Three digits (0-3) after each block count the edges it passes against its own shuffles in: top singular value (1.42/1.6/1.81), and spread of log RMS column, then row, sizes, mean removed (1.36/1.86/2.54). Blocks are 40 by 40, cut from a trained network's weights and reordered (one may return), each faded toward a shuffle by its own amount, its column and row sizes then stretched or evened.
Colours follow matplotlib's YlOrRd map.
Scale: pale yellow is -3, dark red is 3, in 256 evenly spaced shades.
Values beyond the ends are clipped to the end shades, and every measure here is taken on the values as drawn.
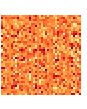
0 3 1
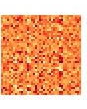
3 2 2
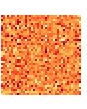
0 2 1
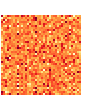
0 2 0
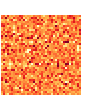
1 0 1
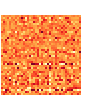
2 0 3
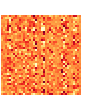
1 3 0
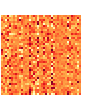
0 3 1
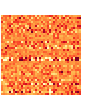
3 0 3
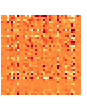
1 3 3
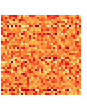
2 0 2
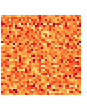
1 1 2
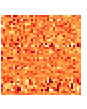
1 1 3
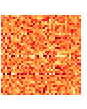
3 1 2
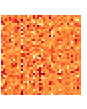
0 3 1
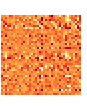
0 2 3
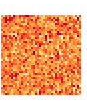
0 1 1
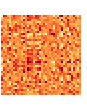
3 3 1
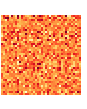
1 1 2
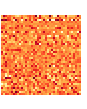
1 1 3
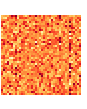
0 2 0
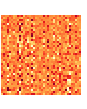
1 3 1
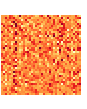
1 2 1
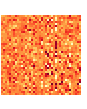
0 3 1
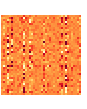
2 3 1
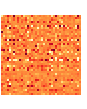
1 2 3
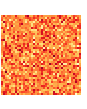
1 1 0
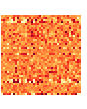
2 0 3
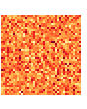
1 0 1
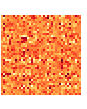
0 2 2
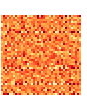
2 0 2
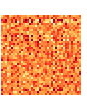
3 1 2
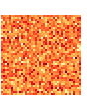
0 0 1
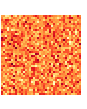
0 0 0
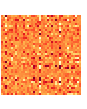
1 2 2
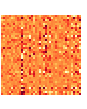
2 3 2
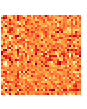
1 2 2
